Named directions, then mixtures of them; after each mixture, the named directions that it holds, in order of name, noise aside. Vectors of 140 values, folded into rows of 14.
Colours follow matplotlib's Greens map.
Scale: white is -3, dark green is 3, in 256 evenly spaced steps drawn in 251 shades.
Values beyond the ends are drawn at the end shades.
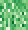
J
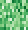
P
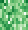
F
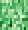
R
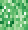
F, J, R.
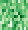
R.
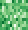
F, P, R.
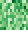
J, P.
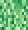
J, P.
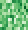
J, P.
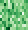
F, J.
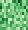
J, P, R.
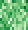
F, P.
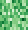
P, R.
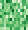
P.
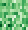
J, P, R.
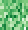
P, R.
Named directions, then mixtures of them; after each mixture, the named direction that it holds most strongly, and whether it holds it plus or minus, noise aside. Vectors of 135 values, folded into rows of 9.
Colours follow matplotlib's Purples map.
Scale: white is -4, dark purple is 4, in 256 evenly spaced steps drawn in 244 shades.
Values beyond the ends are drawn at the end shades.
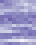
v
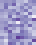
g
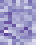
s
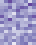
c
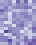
s, minus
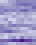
v, minus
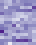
v, minus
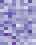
s, plus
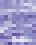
v, plus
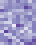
s, minus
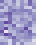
s, plus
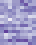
v, minus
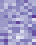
g, minus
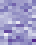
g, plus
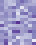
g, minus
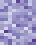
s, minus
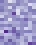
c, minus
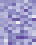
g, plus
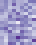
g, plus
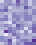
s, minus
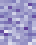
s, plus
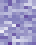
s, minus
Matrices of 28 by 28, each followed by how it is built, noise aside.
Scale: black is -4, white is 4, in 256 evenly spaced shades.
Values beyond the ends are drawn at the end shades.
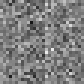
repeating rows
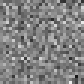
low rank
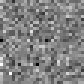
low rank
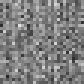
blocks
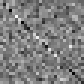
diagonal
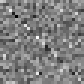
diagonal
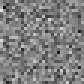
repeating rows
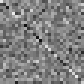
diagonal
